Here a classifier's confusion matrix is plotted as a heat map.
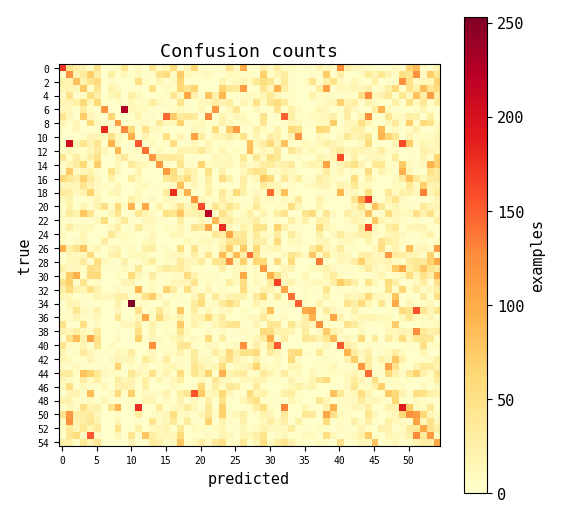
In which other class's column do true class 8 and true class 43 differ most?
47
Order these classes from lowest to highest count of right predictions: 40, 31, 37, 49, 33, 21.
37, 33, 40, 31, 49, 21
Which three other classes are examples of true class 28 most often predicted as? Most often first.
37, 24, 54
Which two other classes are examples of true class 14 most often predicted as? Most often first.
38, 53
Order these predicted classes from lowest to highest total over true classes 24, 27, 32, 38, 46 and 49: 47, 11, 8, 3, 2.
2, 3, 8, 47, 11
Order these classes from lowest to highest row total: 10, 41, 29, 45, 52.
45, 52, 41, 29, 10
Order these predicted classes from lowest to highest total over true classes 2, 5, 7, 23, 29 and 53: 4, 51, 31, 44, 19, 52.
19, 31, 52, 51, 4, 44
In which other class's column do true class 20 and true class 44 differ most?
12
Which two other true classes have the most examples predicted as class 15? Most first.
7, 32
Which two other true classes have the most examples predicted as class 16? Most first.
18, 7
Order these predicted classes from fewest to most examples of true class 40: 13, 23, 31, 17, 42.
23, 42, 17, 13, 31
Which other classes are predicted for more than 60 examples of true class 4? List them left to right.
18, 21, 23, 44, 51, 53
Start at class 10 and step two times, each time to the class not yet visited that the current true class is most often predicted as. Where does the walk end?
48
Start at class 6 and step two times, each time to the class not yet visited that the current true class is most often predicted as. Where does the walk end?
25
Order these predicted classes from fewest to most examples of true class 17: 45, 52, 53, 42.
45, 53, 42, 52
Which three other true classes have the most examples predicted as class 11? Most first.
49, 32, 39
